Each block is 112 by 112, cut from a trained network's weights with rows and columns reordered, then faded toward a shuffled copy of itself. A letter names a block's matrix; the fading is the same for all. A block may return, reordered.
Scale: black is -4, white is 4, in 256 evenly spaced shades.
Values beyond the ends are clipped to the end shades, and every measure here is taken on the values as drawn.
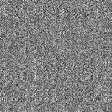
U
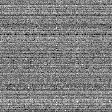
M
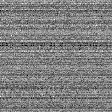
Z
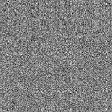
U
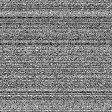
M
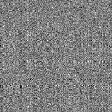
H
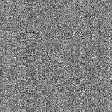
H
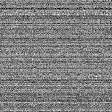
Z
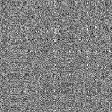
H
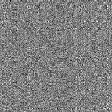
H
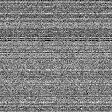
Z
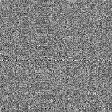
U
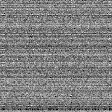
M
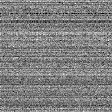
M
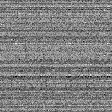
Z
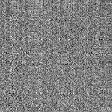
H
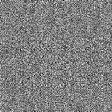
U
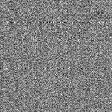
U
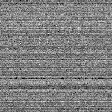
M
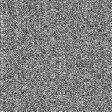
H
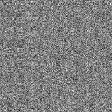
U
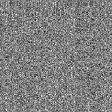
H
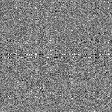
H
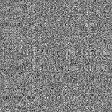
U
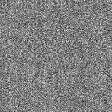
U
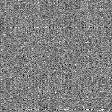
H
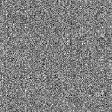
H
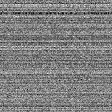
Z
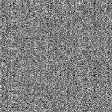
H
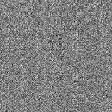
U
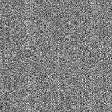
H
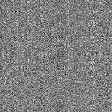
H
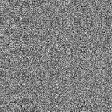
U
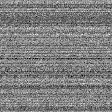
Z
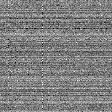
M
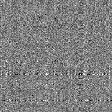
H
